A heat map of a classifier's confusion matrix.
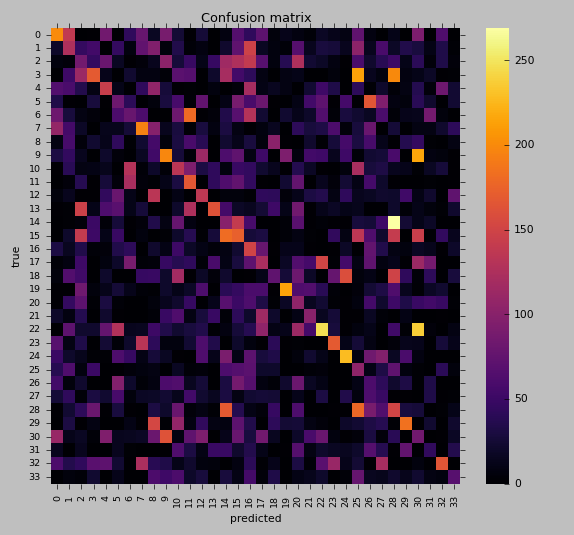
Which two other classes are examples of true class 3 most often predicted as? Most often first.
25, 28
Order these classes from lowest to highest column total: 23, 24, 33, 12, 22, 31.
33, 31, 23, 24, 12, 22
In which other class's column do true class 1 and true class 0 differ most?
16
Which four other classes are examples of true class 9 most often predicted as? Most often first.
30, 12, 19, 15
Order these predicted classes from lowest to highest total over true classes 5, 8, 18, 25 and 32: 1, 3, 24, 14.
14, 3, 1, 24
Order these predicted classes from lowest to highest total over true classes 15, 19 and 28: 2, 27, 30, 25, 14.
27, 30, 2, 25, 14
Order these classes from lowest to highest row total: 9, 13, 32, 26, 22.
26, 13, 32, 9, 22
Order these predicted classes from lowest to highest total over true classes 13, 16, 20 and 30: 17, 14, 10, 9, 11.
10, 14, 9, 17, 11
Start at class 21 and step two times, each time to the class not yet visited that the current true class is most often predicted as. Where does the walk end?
22
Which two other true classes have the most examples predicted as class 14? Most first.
15, 28
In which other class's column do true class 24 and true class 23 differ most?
7
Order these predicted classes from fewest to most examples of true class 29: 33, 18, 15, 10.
33, 18, 15, 10
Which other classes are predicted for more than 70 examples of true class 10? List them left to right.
6, 11, 25
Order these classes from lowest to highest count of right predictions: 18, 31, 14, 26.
31, 26, 18, 14
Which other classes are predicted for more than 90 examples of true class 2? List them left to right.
9, 14, 15, 16, 20
